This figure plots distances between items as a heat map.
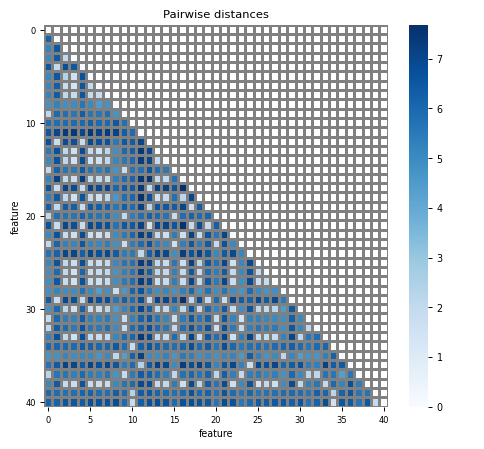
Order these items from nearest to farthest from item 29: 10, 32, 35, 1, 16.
1, 35, 10, 32, 16
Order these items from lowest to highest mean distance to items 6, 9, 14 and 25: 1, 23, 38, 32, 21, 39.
38, 23, 32, 39, 1, 21
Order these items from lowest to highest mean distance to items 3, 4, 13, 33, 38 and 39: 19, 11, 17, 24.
19, 17, 24, 11
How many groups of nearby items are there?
6
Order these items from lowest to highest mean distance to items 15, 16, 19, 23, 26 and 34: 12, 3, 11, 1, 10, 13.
3, 13, 10, 1, 12, 11
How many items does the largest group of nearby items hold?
16
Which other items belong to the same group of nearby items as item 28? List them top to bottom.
8, 35
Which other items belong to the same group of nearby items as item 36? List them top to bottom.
11, 24
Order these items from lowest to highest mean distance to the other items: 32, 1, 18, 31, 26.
26, 18, 31, 32, 1
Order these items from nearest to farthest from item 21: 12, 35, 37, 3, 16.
12, 35, 37, 3, 16
